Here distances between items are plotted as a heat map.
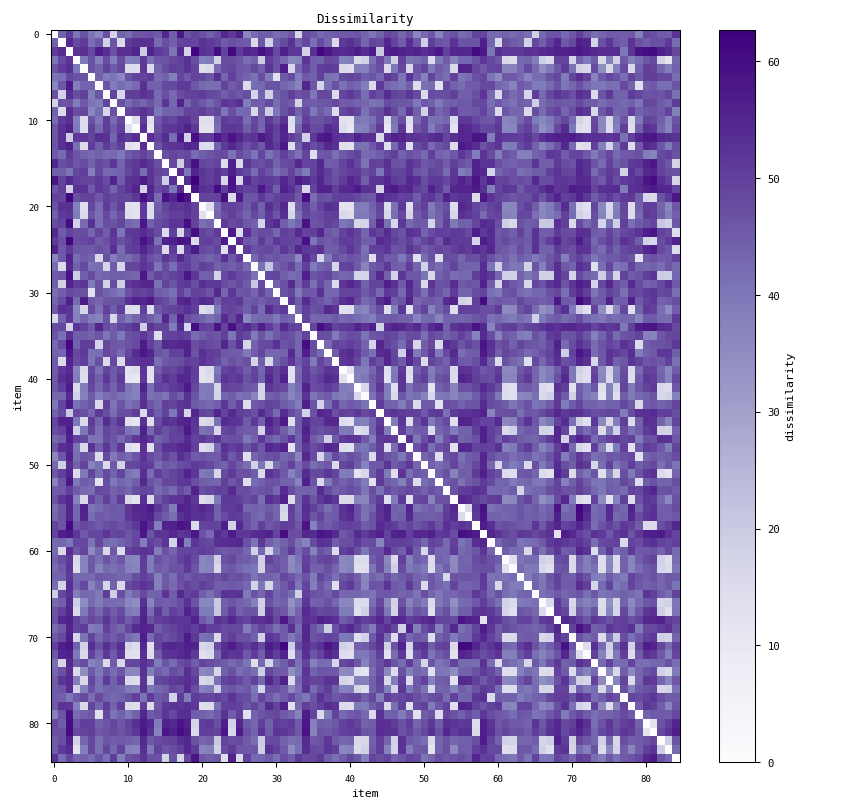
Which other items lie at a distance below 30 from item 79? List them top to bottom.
6, 26, 36, 43, 49, 52
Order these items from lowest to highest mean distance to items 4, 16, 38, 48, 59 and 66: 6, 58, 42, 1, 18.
42, 1, 6, 18, 58
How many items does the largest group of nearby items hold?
16
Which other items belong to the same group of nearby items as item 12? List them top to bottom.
2, 18, 34, 44
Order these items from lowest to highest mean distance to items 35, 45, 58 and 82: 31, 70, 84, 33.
70, 33, 84, 31
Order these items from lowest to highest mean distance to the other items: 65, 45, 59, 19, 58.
45, 65, 59, 19, 58
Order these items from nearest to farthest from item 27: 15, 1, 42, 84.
1, 42, 84, 15
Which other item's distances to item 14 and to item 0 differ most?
35
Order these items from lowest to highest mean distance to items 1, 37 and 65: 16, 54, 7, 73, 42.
73, 7, 42, 16, 54
